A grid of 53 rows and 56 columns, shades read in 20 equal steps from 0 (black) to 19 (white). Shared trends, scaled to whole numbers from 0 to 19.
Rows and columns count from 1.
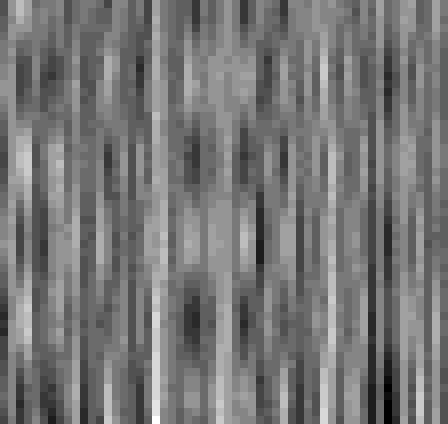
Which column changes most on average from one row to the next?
31
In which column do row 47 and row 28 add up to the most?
20
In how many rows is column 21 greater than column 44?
38
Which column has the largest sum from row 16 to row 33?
42
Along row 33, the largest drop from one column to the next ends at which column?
33
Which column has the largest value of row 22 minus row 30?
3
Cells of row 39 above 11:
10
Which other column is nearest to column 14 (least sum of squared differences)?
36
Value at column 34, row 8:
4
